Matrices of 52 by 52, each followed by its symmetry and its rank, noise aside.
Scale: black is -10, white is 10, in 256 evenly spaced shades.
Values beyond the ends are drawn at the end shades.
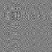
no symmetry, rank three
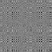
symmetric, rank one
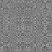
antisymmetric, rank two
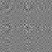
symmetric, rank three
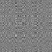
no symmetry, rank three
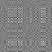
symmetric, rank one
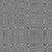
symmetric, rank two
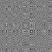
symmetric, rank three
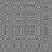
no symmetry, rank three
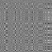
no symmetry, rank one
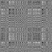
symmetric, rank one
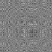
symmetric, rank three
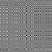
no symmetry, rank one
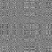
antisymmetric, rank two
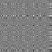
no symmetry, rank one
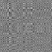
no symmetry, rank two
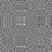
no symmetry, rank three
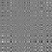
no symmetry, rank two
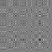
symmetric, rank two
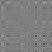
symmetric, rank one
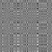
no symmetry, rank one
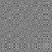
symmetric, rank two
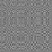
antisymmetric, rank two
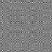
no symmetry, rank two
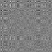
antisymmetric, rank two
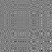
antisymmetric, rank two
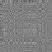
no symmetry, rank three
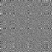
no symmetry, rank two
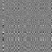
no symmetry, rank one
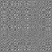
symmetric, rank three
